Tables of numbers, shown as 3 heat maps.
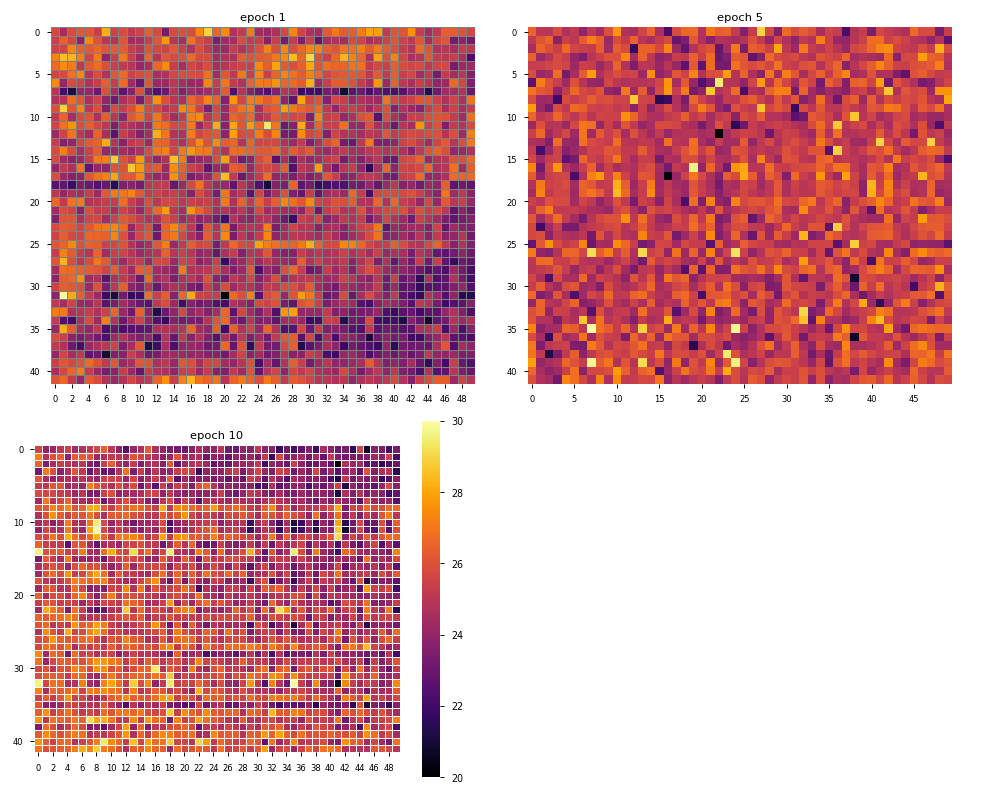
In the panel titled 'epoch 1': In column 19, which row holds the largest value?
11
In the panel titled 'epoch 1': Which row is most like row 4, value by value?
25
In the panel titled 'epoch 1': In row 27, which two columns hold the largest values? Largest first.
1, 5
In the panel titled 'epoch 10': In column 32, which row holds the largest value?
36
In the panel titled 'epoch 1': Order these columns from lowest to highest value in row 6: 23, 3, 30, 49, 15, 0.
49, 15, 3, 23, 0, 30
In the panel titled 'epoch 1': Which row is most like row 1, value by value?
21
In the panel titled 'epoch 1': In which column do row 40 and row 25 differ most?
24
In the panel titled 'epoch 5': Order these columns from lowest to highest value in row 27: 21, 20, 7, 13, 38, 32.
13, 21, 7, 20, 38, 32
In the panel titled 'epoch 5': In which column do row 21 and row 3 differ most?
46
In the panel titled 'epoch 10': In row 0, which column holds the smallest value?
45
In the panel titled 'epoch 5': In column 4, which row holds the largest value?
41
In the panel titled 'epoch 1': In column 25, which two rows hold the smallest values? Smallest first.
18, 7
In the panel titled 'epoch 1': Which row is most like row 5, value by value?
20
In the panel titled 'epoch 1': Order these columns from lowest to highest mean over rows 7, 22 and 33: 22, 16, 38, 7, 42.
42, 38, 16, 22, 7
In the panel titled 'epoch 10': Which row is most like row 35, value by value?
0
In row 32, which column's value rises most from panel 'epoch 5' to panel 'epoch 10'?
0
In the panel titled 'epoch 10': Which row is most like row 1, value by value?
28
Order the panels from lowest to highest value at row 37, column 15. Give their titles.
epoch 1, epoch 5, epoch 10
